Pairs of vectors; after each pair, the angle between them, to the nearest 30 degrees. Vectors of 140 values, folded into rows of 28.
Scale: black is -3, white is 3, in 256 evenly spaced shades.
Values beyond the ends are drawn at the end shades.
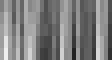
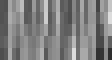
120 degrees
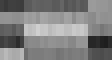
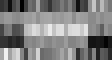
30 degrees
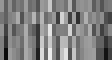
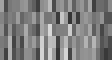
30 degrees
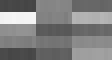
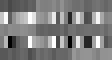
60 degrees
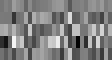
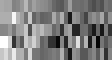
150 degrees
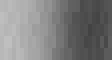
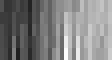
150 degrees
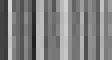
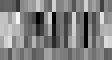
90 degrees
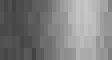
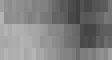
150 degrees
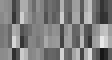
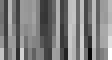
90 degrees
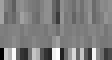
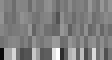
30 degrees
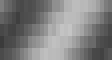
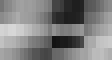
150 degrees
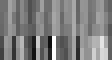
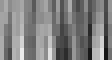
90 degrees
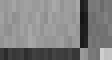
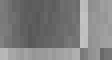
150 degrees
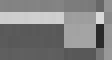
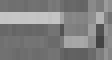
30 degrees
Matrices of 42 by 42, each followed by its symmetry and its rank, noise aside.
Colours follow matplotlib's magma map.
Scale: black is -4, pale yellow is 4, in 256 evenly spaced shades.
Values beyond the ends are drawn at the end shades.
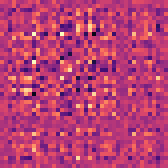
symmetric, rank three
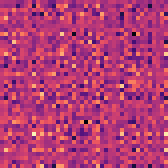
antisymmetric, rank four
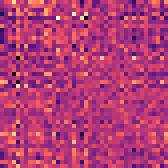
antisymmetric, rank four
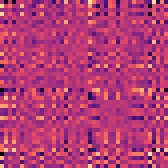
antisymmetric, rank two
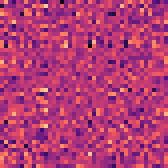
antisymmetric, rank four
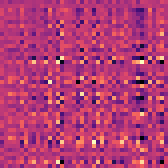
no symmetry, rank three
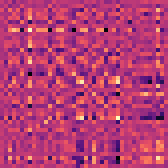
symmetric, rank two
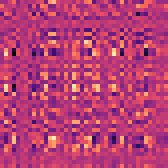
no symmetry, rank three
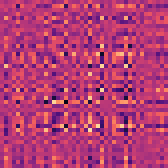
antisymmetric, rank two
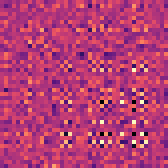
symmetric, rank three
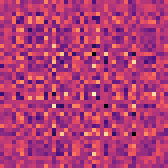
symmetric, rank three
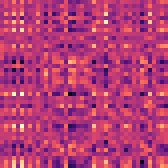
no symmetry, rank two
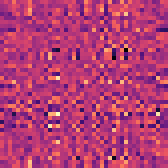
antisymmetric, rank four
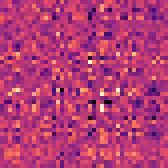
antisymmetric, rank four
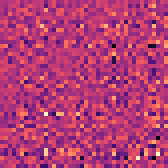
antisymmetric, rank four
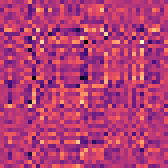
no symmetry, rank four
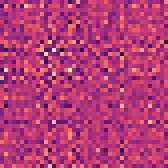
no symmetry, rank four
